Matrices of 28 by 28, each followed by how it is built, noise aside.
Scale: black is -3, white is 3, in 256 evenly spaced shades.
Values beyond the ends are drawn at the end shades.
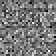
repeating columns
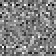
uneven rows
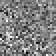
lower triangular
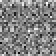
repeating columns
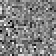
lower triangular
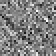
Toeplitz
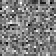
blocks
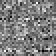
uneven rows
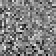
lower triangular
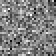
blocks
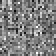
blocks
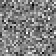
repeating columns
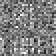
blocks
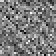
Toeplitz
